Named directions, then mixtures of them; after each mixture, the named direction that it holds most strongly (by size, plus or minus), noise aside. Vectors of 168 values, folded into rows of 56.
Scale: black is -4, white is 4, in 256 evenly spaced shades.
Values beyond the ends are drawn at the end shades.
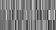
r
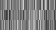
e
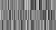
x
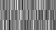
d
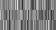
d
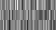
d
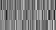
r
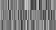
x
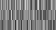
r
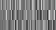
r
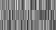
x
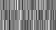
d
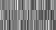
d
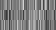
e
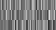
r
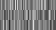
d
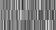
d
